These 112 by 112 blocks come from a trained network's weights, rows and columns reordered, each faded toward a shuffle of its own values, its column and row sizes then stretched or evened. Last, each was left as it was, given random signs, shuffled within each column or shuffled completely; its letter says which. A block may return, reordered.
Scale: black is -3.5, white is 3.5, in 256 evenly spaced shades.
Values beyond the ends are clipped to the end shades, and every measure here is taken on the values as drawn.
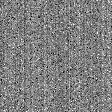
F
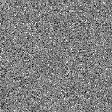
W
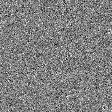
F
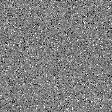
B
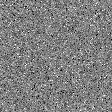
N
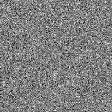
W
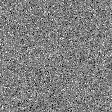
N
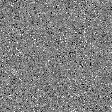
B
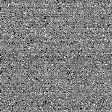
W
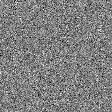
F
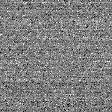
W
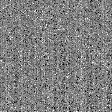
W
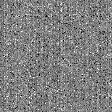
W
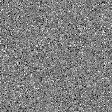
B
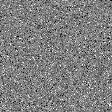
B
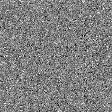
B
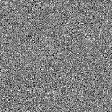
W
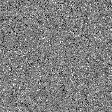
F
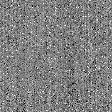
W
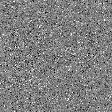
B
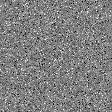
F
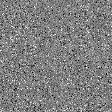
B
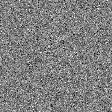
F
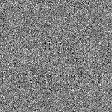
W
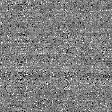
W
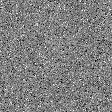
N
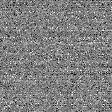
W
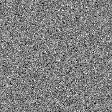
F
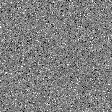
N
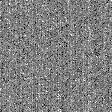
F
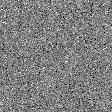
N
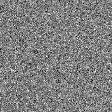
W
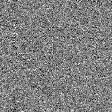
W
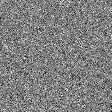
F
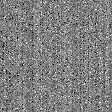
W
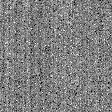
F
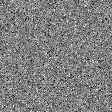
N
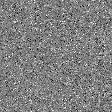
F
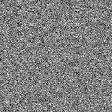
W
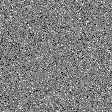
N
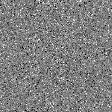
F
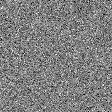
N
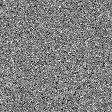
N
